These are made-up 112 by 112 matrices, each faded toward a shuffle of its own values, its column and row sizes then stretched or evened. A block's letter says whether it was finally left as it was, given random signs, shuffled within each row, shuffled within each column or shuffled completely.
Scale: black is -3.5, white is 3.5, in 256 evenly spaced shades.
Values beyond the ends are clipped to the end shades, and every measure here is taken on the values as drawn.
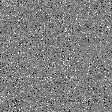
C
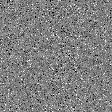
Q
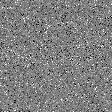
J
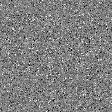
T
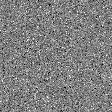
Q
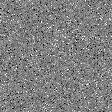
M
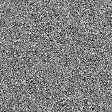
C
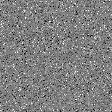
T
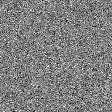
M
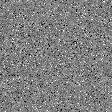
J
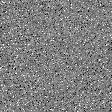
M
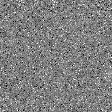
T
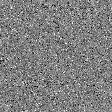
J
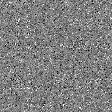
T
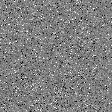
C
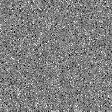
T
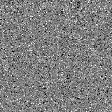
T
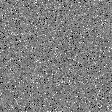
J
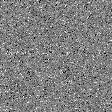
J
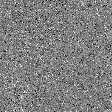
Q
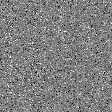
Q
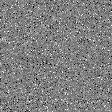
C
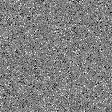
M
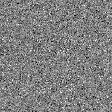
T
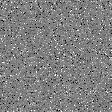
T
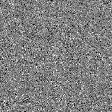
T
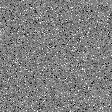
J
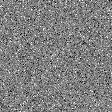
J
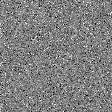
Q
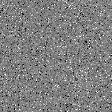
T
